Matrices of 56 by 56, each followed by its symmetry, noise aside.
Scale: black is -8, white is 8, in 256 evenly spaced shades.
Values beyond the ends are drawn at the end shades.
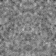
mirrored left to right.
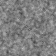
same after a half turn.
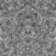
mirrored left to right.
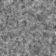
no symmetry.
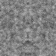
mirrored left to right.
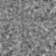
antisymmetric.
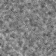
symmetric across the other diagonal.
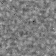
same after a half turn.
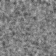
no symmetry.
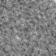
symmetric across the other diagonal.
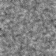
same after a half turn.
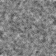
same after a half turn.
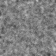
antisymmetric.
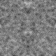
mirrored left to right.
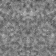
mirrored left to right.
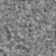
symmetric across the other diagonal.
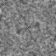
same after a half turn.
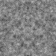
mirrored left to right.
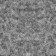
mirrored left to right.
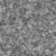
no symmetry.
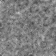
symmetric across the other diagonal.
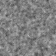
antisymmetric.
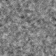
no symmetry.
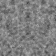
mirrored left to right.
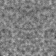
mirrored left to right.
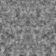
mirrored left to right.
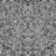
mirrored left to right.
